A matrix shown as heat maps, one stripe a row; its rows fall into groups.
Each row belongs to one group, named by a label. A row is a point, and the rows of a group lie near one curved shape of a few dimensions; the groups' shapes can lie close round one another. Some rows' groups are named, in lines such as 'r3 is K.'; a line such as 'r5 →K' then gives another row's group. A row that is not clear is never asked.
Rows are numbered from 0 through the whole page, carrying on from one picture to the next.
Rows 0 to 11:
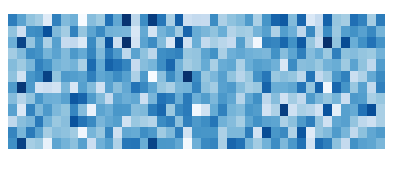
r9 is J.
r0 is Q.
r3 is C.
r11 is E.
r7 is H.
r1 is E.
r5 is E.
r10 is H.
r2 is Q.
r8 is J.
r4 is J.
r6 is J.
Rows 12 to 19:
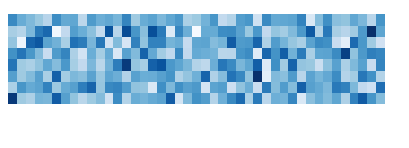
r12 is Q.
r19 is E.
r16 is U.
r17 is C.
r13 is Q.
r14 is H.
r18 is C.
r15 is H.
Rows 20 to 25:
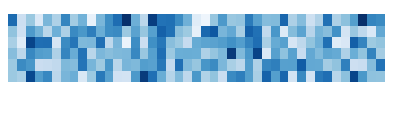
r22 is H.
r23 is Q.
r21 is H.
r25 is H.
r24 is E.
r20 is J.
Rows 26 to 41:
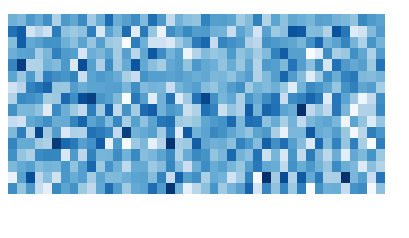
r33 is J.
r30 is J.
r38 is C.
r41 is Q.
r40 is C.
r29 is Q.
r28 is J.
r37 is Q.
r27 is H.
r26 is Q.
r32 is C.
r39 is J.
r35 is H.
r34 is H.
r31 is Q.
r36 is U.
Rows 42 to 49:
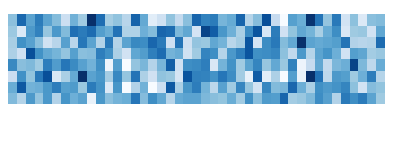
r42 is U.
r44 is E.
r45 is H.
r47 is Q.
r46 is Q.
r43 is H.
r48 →Q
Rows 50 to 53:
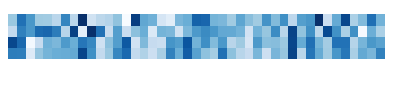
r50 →J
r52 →H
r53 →H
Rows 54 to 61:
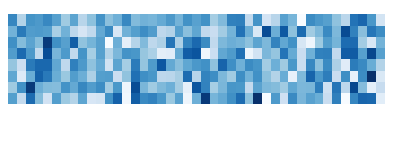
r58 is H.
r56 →Q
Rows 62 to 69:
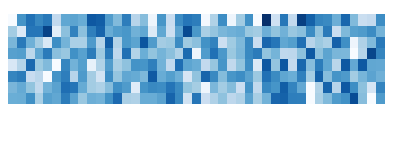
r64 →H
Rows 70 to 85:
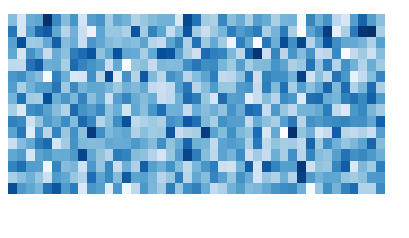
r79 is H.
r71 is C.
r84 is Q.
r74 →J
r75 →H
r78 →H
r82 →H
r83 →H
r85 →Q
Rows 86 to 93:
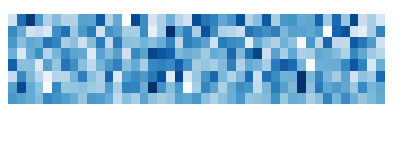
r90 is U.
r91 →E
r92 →E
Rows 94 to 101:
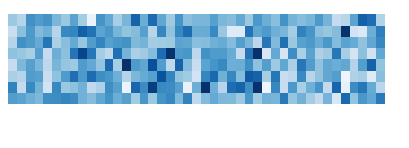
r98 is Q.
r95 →E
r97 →H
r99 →H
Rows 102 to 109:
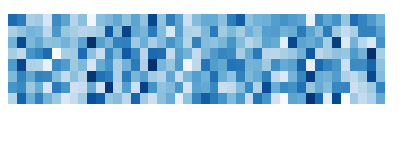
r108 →H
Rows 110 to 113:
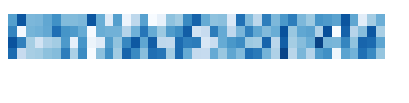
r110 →Q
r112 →J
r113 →J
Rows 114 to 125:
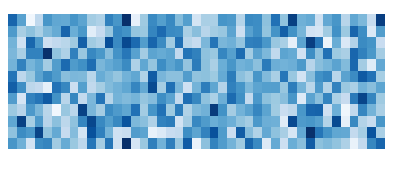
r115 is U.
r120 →E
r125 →U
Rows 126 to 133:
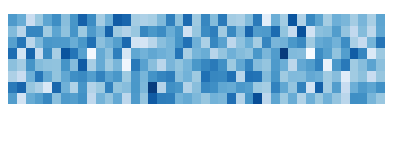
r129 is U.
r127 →H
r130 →J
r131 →H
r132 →E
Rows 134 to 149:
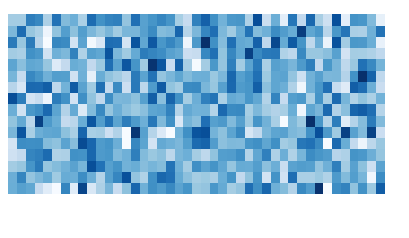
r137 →H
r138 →Q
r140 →H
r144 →J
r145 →J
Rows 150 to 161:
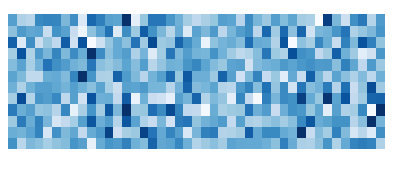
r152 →J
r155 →H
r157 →Q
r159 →Q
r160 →H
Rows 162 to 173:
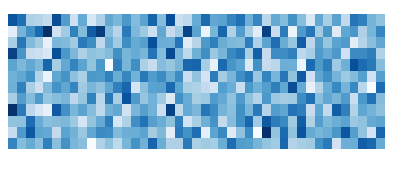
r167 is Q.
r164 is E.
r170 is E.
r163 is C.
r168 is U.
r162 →E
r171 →H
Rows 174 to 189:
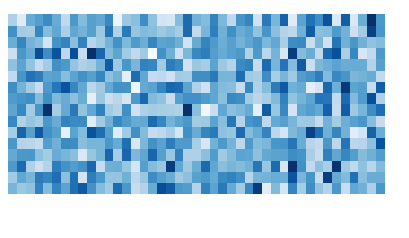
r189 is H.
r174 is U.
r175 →U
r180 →U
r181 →J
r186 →Q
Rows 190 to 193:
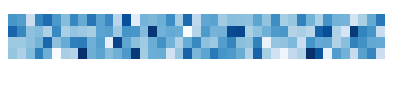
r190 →U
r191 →E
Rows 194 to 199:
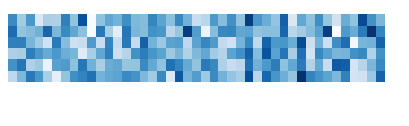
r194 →J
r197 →H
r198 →E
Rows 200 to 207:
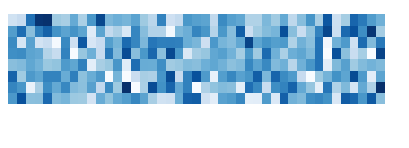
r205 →Q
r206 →U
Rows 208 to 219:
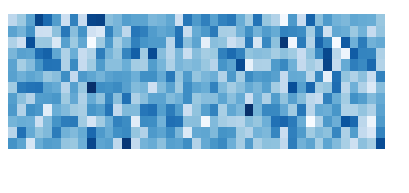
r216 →H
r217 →U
